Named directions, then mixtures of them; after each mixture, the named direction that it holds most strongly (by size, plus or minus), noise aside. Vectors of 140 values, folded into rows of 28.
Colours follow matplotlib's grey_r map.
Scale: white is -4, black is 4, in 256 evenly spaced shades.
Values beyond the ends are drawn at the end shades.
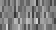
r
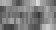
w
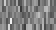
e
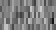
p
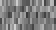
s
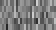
r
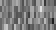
p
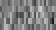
p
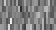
e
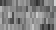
w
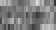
w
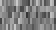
s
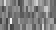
e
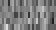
p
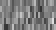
p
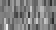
p
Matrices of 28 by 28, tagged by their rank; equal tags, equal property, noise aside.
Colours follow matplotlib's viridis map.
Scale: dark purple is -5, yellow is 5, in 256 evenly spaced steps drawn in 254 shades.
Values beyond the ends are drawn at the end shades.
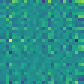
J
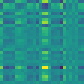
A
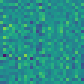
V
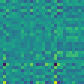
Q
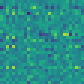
V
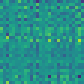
V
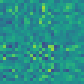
V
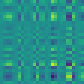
A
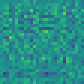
V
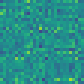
V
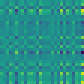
A
